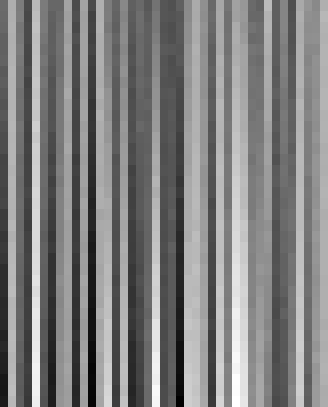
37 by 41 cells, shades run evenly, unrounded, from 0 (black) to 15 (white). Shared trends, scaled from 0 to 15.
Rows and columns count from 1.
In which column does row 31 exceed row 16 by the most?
20
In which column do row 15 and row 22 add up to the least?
12
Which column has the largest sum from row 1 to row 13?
5
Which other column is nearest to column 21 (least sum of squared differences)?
35
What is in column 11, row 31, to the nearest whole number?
9
